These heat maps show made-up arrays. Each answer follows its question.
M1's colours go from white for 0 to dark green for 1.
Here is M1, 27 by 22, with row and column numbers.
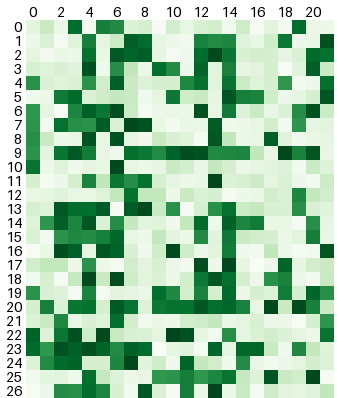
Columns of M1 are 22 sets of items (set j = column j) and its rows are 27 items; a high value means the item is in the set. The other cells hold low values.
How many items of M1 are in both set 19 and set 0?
4
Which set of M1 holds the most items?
4
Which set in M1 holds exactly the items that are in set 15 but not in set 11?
16
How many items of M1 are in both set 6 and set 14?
9
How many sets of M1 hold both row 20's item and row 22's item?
4
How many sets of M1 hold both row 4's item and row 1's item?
5
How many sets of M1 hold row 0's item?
4
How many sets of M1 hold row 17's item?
4
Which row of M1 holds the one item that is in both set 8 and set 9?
9
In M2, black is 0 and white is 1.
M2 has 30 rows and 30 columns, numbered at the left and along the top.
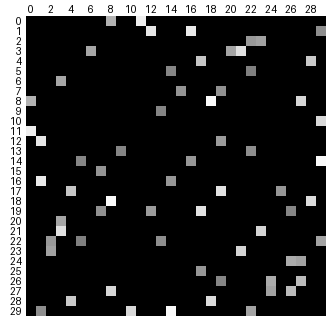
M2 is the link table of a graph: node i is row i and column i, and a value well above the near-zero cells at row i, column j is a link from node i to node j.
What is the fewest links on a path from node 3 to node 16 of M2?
7
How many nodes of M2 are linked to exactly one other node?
7
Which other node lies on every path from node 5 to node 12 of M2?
node 1
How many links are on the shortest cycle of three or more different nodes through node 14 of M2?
4
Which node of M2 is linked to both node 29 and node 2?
node 22
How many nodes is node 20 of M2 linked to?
1
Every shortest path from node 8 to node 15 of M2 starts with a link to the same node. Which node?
node 27
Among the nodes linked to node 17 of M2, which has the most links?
node 19
